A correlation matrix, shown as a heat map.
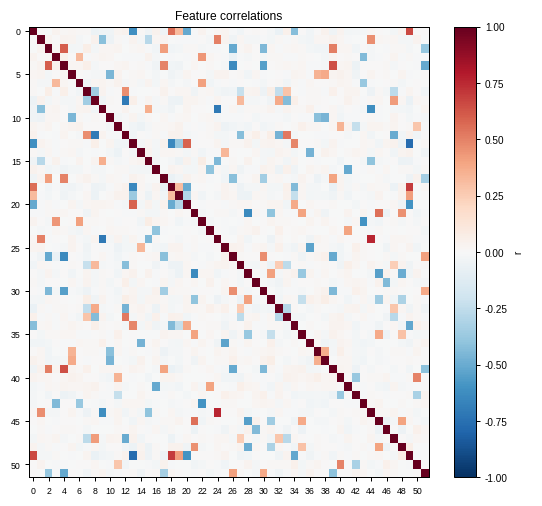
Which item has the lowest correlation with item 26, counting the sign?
4
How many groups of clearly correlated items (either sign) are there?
11
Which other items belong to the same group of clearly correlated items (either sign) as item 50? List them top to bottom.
11, 40, 42
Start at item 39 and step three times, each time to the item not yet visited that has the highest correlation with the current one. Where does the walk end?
17
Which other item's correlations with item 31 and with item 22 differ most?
43
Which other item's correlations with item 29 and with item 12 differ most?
8
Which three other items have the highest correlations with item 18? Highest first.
49, 0, 19
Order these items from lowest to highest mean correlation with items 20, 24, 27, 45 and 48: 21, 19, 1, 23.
19, 23, 1, 21
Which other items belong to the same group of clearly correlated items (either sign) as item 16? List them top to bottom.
23, 41
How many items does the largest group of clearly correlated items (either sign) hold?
7
